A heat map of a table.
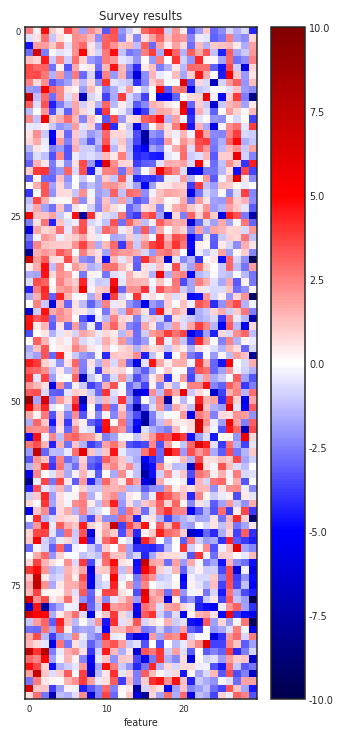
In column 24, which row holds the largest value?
61
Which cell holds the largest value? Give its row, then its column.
50, 0
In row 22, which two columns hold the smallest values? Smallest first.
21, 0
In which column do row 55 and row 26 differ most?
3
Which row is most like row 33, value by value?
8
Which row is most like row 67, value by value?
35
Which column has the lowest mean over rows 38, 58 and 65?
0
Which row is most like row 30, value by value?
38
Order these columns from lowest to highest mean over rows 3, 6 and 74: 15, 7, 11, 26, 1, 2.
2, 15, 7, 11, 26, 1
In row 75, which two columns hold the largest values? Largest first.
1, 11
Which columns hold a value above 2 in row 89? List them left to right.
0, 10, 26
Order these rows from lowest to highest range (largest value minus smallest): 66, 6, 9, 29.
29, 6, 66, 9
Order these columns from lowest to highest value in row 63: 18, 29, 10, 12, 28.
12, 29, 28, 10, 18
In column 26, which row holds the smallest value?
65
